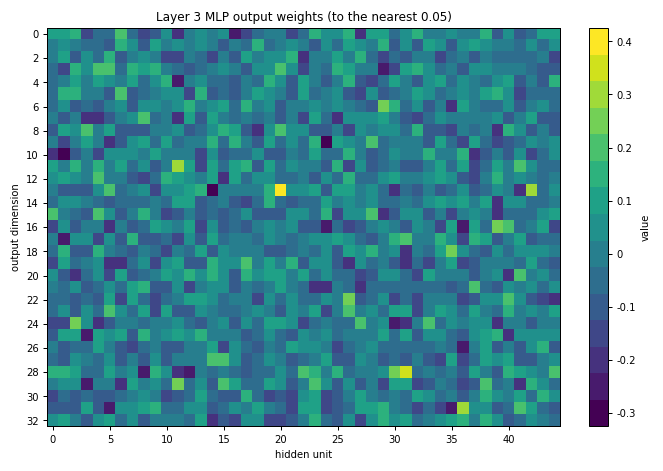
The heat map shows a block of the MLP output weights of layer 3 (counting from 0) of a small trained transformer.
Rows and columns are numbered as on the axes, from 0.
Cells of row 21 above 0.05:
4
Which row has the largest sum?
28
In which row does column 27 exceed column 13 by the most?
24
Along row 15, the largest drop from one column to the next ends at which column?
29
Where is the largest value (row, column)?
13, 20
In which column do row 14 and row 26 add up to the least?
39
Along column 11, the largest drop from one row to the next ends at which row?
30
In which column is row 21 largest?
37
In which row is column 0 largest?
15
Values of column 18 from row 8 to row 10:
-0.2 -0.1 0.05
